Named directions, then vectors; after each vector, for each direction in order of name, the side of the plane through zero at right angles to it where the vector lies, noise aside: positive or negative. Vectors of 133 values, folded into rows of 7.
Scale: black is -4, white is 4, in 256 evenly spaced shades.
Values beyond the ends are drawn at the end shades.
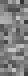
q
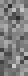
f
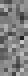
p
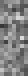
negative, negative, positive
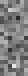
positive, negative, negative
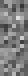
negative, negative, positive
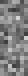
negative, positive, positive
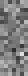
negative, positive, negative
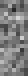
negative, negative, positive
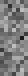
positive, positive, positive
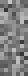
positive, negative, positive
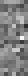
negative, negative, positive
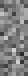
positive, negative, positive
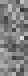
negative, negative, negative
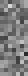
negative, positive, negative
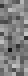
positive, negative, negative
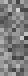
negative, negative, negative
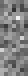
negative, negative, positive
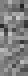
negative, negative, positive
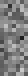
positive, positive, positive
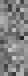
positive, positive, positive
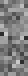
positive, negative, negative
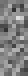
negative, negative, positive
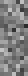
negative, negative, negative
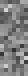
negative, positive, negative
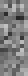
positive, positive, negative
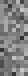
positive, positive, positive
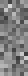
negative, positive, negative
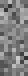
positive, negative, positive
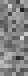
negative, negative, negative
